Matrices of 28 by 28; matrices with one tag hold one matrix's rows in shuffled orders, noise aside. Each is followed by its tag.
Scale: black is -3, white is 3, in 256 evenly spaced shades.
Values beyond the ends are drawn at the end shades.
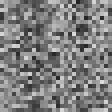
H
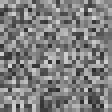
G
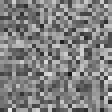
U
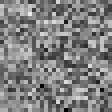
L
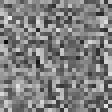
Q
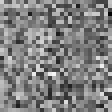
Q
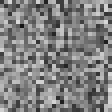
Q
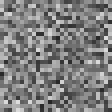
Q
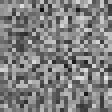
U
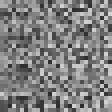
U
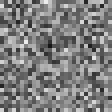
G
